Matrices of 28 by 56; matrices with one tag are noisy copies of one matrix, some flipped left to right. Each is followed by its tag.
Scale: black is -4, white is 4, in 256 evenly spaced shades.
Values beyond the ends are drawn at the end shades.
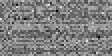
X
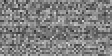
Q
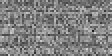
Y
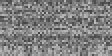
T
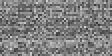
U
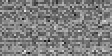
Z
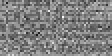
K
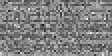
K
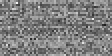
U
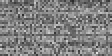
Y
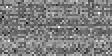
U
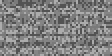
Y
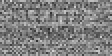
Q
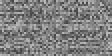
X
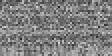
T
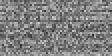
K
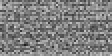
K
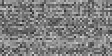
U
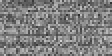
Y
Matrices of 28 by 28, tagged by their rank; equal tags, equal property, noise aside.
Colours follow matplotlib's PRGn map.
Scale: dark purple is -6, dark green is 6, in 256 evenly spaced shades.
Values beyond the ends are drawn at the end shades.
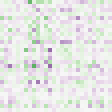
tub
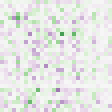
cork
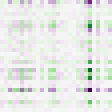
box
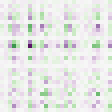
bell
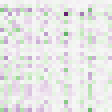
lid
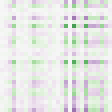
box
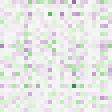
tub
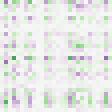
bell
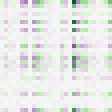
box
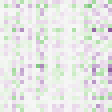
lid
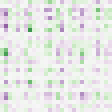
bell
